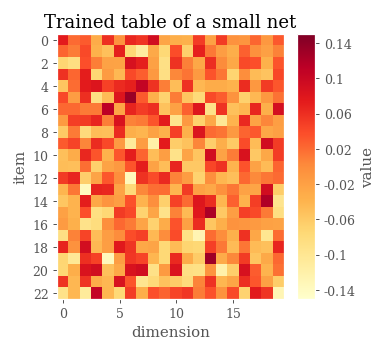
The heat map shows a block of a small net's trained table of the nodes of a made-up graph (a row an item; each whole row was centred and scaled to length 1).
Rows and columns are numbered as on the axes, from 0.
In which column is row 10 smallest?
10
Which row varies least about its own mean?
16
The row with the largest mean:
4
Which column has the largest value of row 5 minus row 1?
6
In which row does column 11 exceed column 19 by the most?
22
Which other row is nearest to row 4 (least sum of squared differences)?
7
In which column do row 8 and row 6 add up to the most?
12
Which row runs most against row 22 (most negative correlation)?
18
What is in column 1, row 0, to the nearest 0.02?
0.02
